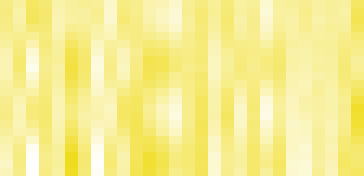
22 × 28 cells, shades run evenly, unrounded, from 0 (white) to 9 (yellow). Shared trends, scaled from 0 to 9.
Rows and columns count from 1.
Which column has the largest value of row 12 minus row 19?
3
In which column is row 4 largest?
28
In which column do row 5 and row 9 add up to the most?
6
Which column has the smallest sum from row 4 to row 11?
8
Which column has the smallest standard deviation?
25
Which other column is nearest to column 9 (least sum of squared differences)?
14
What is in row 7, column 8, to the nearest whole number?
2
